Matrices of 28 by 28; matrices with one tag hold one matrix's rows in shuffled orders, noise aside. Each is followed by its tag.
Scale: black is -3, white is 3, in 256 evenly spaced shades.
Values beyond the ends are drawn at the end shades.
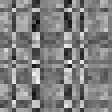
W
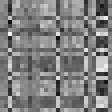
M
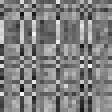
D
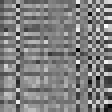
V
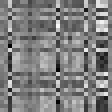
M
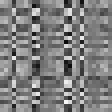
W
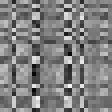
W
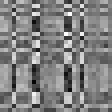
W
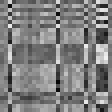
M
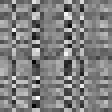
W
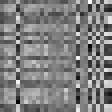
V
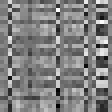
M
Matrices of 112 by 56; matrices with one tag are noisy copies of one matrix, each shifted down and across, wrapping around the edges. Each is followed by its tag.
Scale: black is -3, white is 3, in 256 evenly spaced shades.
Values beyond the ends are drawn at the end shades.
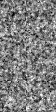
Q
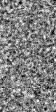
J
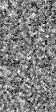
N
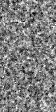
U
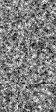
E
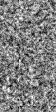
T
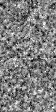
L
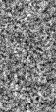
T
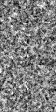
N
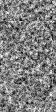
L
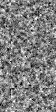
T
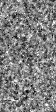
U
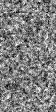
E
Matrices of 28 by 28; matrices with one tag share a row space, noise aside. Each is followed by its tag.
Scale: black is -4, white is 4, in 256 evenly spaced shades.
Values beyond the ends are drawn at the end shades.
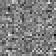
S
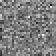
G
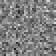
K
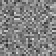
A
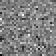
G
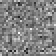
K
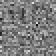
G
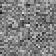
G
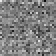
G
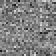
K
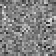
A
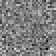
A
